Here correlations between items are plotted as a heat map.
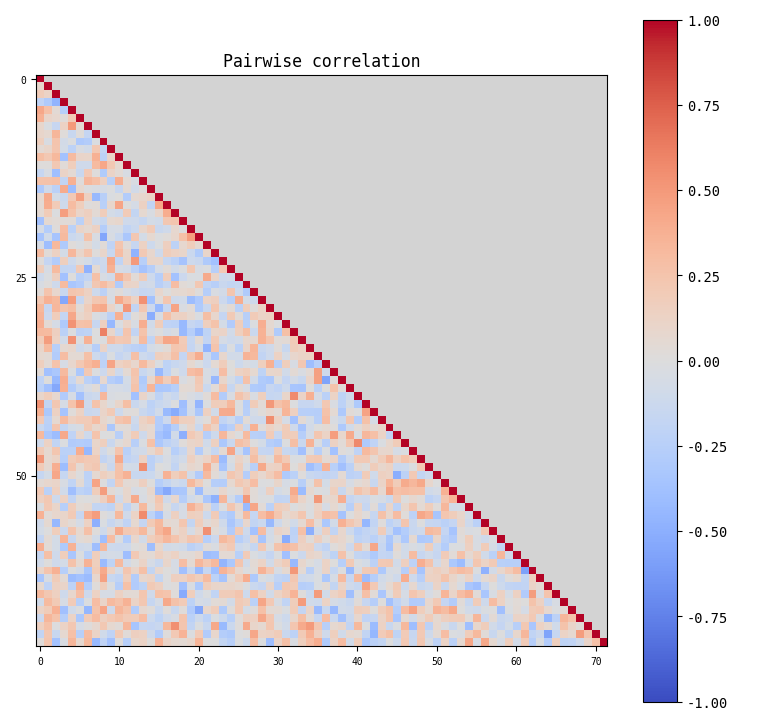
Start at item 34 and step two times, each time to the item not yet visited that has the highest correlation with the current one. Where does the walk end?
17
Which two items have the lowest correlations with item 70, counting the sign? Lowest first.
64, 42
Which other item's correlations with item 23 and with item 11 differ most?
69
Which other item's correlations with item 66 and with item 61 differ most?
62
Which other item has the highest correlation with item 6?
4
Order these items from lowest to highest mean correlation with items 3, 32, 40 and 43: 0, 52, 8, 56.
56, 0, 52, 8
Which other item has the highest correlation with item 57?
21
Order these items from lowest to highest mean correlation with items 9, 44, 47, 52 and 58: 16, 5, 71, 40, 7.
71, 16, 40, 5, 7
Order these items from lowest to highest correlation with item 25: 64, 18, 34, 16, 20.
34, 18, 20, 64, 16
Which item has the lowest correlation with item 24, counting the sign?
6
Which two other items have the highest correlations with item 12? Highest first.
23, 53
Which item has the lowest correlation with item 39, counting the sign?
2
